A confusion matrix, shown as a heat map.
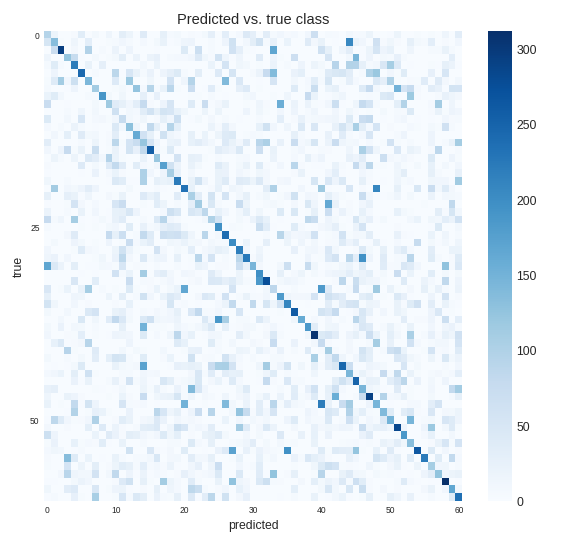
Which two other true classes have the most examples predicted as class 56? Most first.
51, 20
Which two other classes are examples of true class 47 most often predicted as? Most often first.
42, 49
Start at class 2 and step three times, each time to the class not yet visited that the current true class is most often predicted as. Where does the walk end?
48
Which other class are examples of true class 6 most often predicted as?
26
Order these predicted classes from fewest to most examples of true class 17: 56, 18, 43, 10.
43, 56, 18, 10
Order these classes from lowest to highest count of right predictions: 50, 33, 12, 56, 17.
33, 56, 12, 50, 17
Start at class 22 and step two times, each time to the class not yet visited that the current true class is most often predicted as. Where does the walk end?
3
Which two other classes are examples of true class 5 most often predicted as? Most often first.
33, 48
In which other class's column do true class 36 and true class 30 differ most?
0
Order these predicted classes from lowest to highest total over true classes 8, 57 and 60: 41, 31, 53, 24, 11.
41, 31, 11, 24, 53
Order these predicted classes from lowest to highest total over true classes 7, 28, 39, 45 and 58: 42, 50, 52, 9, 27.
9, 50, 42, 27, 52
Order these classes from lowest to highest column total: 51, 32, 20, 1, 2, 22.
2, 1, 20, 22, 32, 51
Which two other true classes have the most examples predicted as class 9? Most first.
16, 26
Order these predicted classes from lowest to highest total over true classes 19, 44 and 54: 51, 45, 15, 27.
15, 51, 45, 27
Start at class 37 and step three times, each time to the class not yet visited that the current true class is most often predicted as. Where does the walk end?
14
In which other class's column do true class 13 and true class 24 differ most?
4
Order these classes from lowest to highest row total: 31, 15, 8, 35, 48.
8, 31, 35, 15, 48
